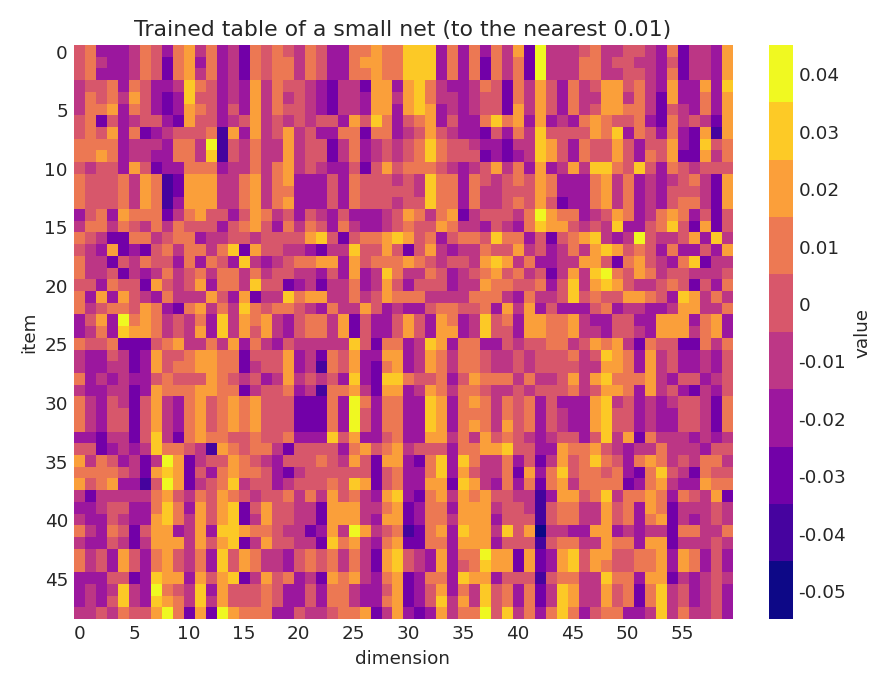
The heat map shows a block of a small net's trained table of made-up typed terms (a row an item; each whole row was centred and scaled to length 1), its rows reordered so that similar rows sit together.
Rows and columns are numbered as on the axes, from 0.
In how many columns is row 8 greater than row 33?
26
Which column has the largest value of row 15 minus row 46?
42
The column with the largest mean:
48
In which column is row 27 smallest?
22
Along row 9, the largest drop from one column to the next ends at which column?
13
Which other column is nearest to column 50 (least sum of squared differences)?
18
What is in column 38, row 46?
0
